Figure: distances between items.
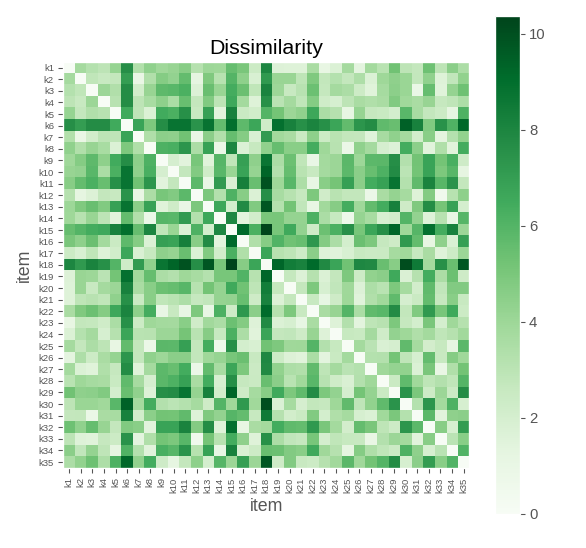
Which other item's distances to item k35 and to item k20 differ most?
k10
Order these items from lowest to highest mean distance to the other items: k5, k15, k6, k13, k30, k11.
k5, k30, k13, k11, k15, k6
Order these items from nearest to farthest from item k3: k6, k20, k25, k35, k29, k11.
k20, k25, k29, k35, k11, k6
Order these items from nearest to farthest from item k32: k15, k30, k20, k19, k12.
k12, k20, k19, k30, k15
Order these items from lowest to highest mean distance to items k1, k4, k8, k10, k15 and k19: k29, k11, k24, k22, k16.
k24, k22, k11, k16, k29
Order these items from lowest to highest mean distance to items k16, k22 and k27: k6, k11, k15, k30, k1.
k1, k30, k11, k15, k6
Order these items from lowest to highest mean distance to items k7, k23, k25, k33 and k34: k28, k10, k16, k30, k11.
k28, k16, k30, k10, k11
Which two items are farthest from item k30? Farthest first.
k18, k6
